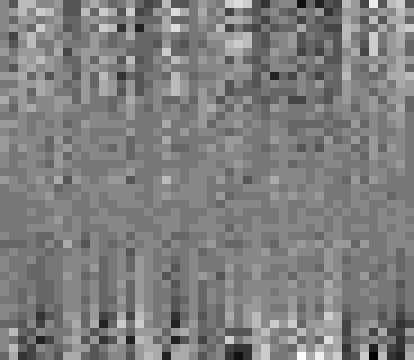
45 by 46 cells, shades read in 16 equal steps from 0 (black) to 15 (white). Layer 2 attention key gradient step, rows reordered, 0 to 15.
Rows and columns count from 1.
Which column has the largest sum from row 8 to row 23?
45
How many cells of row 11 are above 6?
36
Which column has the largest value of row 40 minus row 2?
37
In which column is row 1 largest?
42
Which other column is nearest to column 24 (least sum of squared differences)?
32
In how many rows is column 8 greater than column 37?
15
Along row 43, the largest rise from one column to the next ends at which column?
16
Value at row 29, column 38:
8
